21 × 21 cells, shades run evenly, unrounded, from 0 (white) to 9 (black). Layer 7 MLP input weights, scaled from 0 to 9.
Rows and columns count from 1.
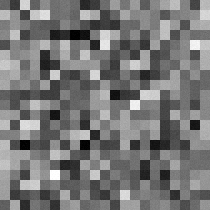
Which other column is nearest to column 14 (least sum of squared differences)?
19
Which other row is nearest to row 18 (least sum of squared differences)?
8
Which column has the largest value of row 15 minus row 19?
3
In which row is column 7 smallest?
5
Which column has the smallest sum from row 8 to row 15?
1
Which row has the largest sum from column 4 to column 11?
4
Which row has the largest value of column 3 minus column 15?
10
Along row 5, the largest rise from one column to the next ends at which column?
12
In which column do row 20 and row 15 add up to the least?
13
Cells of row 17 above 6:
3
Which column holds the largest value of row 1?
9
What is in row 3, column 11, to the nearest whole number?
7
